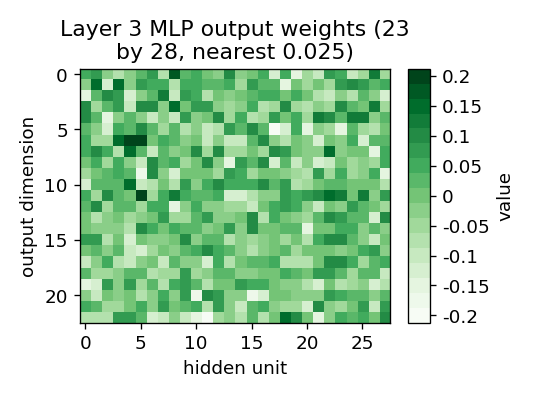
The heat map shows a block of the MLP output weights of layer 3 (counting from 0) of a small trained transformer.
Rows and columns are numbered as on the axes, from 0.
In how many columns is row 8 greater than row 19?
12
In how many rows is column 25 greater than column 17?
12
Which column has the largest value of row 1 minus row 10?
5
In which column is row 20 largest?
11
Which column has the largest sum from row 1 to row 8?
3
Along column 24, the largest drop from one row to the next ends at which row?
2
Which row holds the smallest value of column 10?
20
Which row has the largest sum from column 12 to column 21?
10
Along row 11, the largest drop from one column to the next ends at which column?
6
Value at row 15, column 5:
0
